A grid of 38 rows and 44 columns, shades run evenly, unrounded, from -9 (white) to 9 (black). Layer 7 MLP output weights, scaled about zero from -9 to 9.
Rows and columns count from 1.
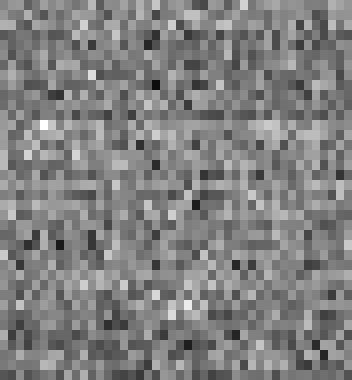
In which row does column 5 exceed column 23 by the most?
24
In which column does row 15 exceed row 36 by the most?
18
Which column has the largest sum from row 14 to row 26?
12
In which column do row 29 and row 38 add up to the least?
11
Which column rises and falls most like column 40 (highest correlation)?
13
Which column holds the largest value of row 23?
14
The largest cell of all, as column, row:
20, 9
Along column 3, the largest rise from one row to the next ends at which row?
32
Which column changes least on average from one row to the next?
36
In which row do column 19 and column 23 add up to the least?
21
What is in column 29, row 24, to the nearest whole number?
2
